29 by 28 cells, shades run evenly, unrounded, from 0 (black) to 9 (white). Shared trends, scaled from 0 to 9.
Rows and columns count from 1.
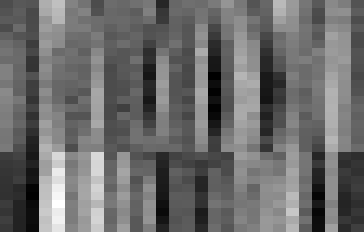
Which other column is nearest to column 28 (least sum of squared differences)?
2
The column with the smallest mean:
3
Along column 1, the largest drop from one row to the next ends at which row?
20
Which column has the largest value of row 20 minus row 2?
8
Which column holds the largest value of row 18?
26
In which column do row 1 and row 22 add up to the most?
5
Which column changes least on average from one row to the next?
9
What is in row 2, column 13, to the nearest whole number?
2
